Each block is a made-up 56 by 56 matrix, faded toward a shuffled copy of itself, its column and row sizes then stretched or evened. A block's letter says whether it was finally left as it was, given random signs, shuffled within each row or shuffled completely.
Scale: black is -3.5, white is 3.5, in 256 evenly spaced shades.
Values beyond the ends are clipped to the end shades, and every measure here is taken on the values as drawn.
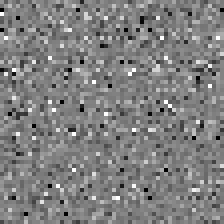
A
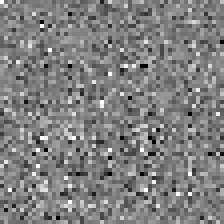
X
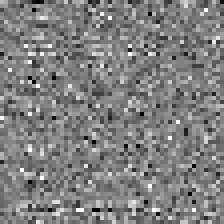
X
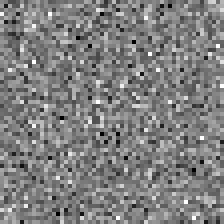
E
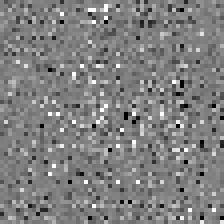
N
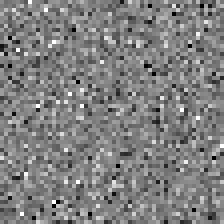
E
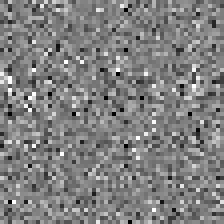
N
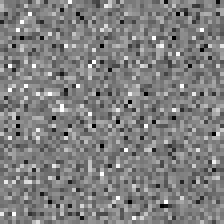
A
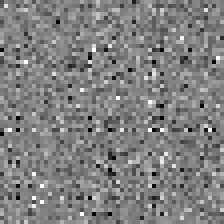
X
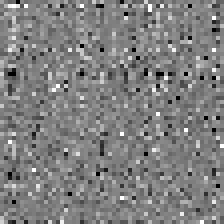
X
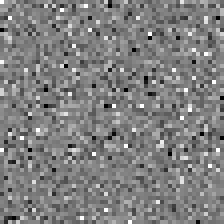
A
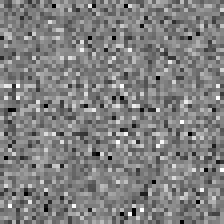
A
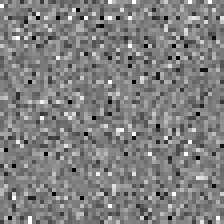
A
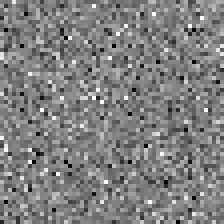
E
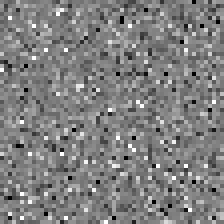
E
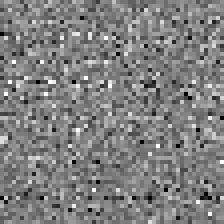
A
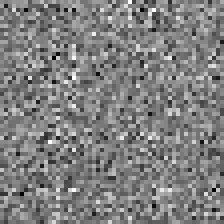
N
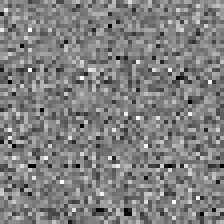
A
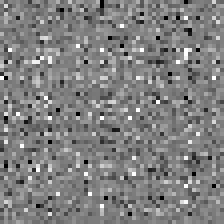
X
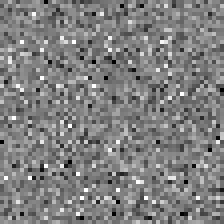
A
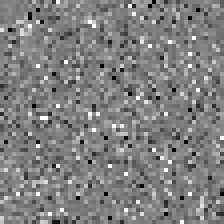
E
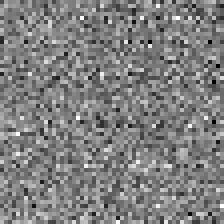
A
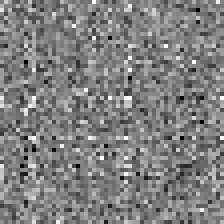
X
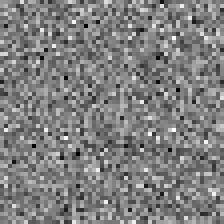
E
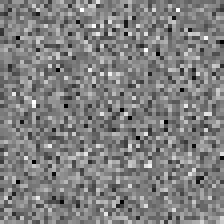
E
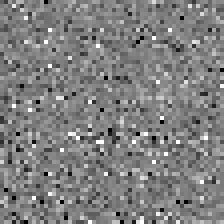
A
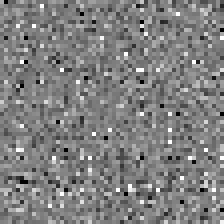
N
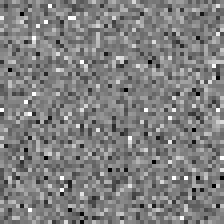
E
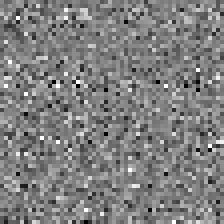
N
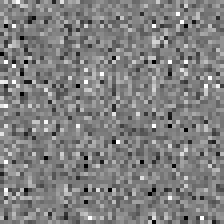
X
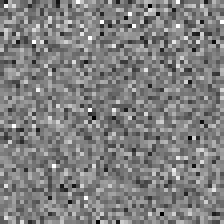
A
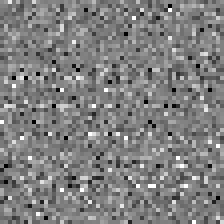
A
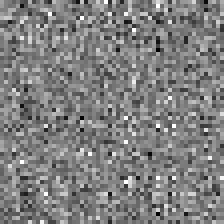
X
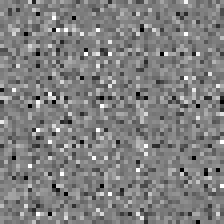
N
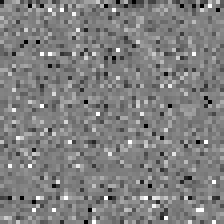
A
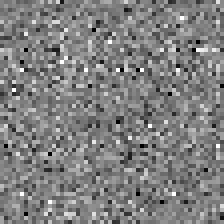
A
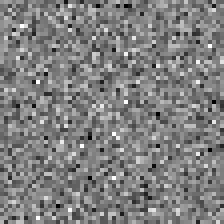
E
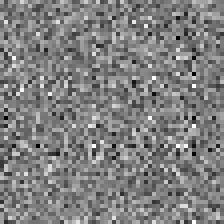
N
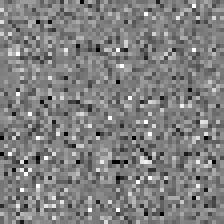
N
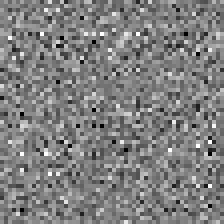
X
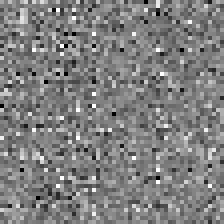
N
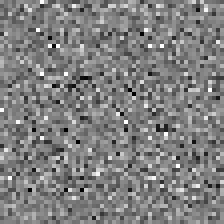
A
